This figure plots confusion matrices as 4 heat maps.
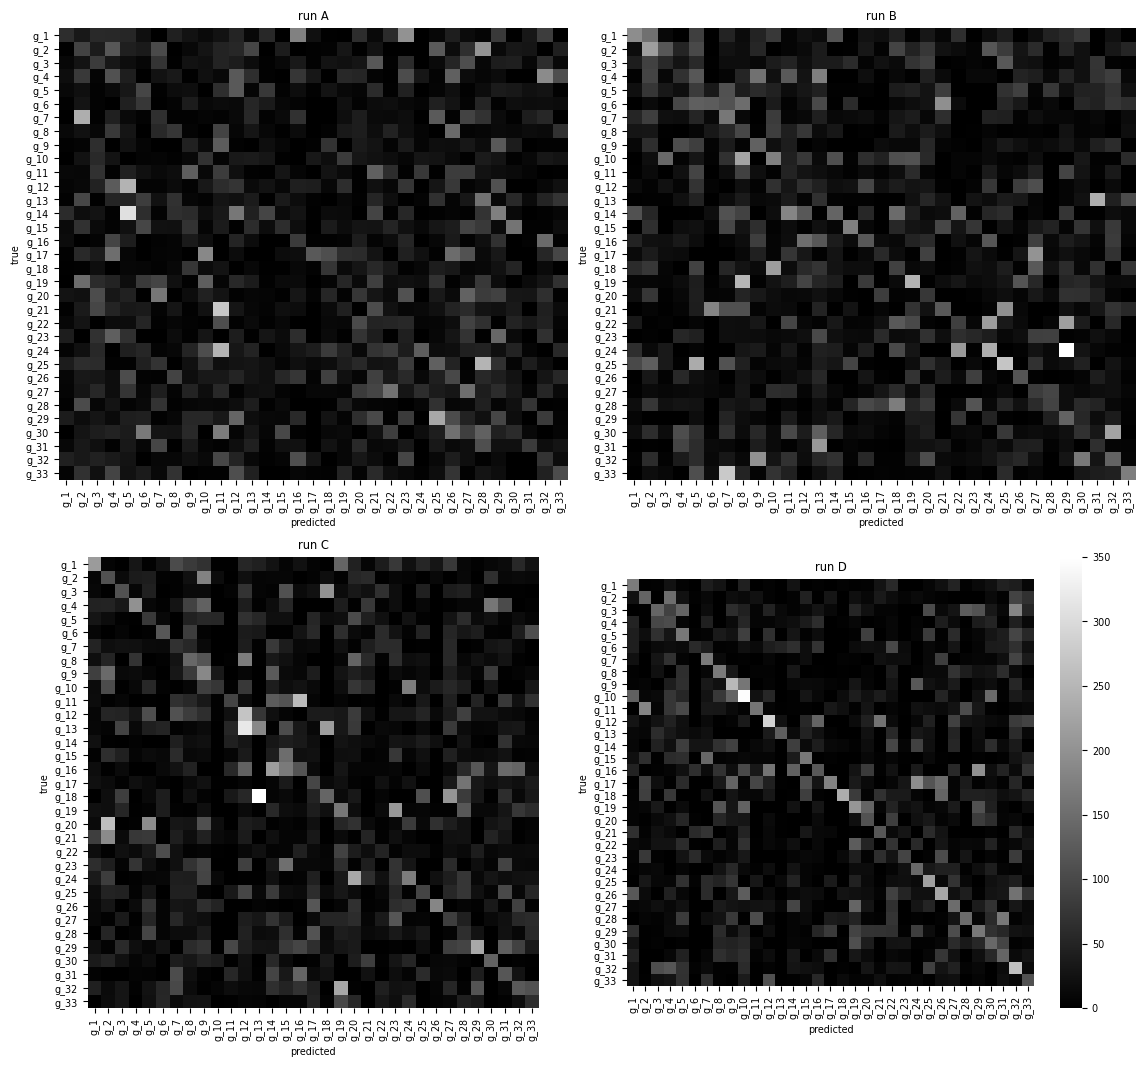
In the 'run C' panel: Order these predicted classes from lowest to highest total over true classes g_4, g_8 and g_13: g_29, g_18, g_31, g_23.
g_29, g_23, g_31, g_18
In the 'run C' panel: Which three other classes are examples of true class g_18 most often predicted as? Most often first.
g_13, g_27, g_25
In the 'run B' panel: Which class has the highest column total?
g_5
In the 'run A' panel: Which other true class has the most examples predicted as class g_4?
g_17
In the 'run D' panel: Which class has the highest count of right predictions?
g_10
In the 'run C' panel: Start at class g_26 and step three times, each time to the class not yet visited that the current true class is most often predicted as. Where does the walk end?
g_5
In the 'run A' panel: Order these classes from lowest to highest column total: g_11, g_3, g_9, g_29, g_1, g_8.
g_1, g_8, g_9, g_3, g_29, g_11
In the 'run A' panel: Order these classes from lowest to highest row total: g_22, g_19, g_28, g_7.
g_28, g_22, g_7, g_19
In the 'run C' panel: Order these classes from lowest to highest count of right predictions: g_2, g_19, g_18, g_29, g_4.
g_2, g_18, g_19, g_4, g_29
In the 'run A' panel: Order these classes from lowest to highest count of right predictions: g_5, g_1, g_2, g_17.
g_5, g_1, g_2, g_17
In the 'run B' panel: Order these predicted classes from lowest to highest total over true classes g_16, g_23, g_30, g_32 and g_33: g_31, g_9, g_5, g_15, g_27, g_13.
g_15, g_31, g_27, g_5, g_9, g_13
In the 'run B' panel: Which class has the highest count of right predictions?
g_25
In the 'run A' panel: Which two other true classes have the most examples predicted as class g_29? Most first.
g_14, g_23
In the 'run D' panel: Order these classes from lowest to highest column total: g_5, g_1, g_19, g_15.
g_15, g_1, g_19, g_5
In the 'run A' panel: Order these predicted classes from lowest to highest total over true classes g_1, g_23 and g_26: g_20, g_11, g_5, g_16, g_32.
g_11, g_20, g_32, g_5, g_16
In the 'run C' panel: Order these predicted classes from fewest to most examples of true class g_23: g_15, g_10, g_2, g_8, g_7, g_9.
g_10, g_7, g_2, g_8, g_9, g_15
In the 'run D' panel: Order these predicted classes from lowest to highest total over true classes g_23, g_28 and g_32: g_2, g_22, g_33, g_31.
g_33, g_2, g_22, g_31
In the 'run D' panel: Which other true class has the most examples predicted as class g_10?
g_9
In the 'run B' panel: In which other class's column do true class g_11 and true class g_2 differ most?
g_3
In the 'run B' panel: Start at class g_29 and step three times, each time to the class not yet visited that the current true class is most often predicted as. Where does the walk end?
g_18
